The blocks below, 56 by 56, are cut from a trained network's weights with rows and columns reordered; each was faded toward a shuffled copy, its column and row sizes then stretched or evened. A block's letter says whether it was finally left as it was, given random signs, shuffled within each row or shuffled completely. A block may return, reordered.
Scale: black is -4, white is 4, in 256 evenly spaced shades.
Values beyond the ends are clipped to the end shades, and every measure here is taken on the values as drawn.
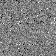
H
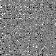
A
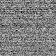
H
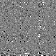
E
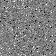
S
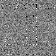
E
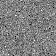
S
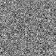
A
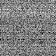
A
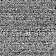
H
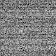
A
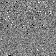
H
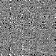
A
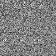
E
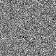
E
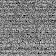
H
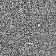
E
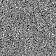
S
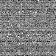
A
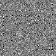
E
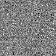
E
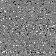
H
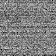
A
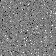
S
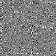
A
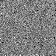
H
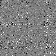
E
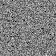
S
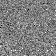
H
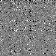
E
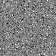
S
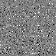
E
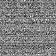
A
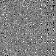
E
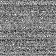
H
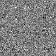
E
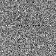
E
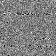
H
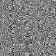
A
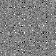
E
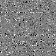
E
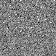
H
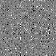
A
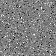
S
